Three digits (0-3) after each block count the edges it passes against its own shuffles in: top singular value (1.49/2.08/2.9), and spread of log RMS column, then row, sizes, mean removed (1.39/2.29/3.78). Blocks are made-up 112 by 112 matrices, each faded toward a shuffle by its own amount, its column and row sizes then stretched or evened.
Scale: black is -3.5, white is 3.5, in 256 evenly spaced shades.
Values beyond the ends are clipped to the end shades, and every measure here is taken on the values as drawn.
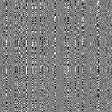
3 3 1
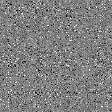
1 1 2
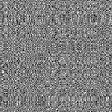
3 1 0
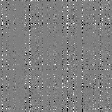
1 3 2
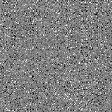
2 1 1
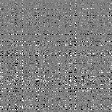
1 2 3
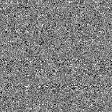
1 1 2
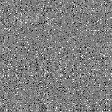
2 1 1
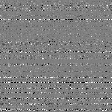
2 1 3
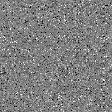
1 1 1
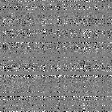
0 2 3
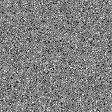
1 0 1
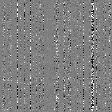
1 3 1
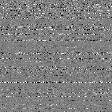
1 0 3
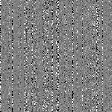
2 3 0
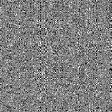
2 2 1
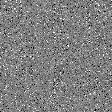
0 1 0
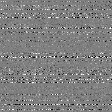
1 0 3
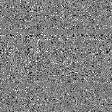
1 1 2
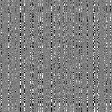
3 3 1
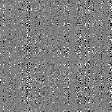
1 3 2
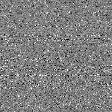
1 0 2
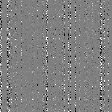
2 3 1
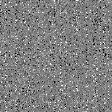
0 2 1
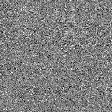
1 0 1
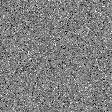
0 0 0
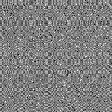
3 0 1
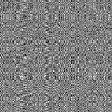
3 2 1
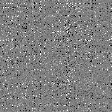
0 2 2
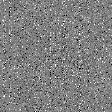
0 2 0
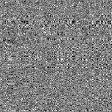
2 1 2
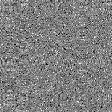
2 0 0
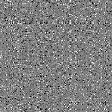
2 1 1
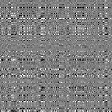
3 2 3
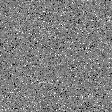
0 0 1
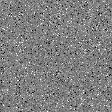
0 1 1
